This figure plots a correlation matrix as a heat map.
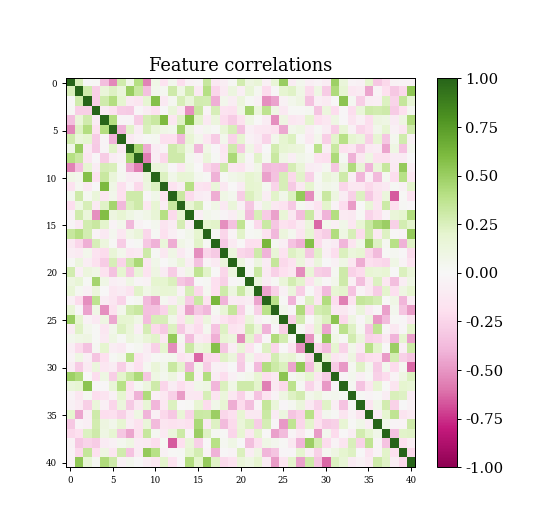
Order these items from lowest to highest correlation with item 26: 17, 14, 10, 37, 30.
30, 17, 10, 14, 37
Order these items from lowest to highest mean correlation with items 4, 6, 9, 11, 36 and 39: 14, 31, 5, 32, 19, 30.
19, 30, 31, 5, 32, 14
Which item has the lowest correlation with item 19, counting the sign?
34
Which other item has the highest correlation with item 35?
17
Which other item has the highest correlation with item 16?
40
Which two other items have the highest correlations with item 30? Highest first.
27, 23
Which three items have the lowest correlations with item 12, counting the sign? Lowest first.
38, 28, 17
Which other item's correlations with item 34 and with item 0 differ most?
9
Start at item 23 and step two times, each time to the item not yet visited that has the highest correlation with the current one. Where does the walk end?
28
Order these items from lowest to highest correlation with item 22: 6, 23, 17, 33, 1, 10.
23, 33, 17, 6, 1, 10
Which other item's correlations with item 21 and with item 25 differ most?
36
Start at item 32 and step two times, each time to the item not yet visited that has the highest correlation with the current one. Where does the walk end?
10
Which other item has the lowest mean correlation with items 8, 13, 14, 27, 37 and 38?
21
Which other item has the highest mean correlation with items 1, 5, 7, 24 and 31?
8
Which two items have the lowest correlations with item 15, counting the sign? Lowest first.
29, 18
